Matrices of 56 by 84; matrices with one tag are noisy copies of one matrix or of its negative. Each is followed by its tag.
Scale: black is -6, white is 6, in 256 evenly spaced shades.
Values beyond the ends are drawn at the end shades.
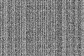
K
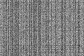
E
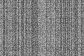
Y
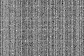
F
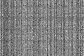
F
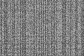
K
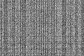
K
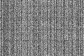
F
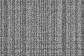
K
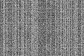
Y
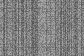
Y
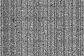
F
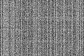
F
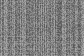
K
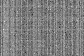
F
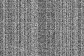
Y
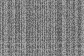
K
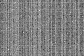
E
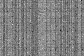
Y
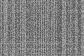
K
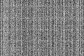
F
